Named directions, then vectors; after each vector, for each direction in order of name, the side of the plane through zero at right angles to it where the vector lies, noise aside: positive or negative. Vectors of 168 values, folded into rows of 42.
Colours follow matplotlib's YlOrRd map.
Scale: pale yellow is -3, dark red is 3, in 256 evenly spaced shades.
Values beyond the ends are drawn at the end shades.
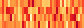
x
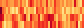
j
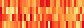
positive, negative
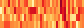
negative, negative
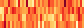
negative, negative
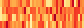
negative, positive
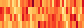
positive, positive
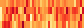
negative, positive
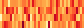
negative, positive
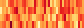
negative, negative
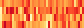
negative, positive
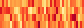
positive, positive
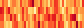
positive, positive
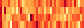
positive, negative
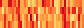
negative, negative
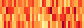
negative, positive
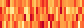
positive, negative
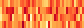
negative, positive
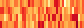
positive, positive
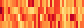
positive, positive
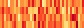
positive, positive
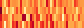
positive, negative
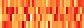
negative, positive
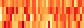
negative, positive
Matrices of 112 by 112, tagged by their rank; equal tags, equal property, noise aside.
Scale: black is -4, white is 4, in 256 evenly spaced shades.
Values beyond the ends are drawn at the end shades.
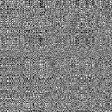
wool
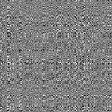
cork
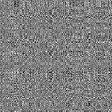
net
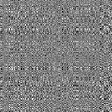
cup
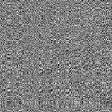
net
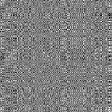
cup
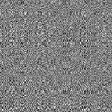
wool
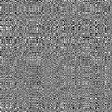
cup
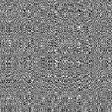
wool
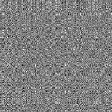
wool
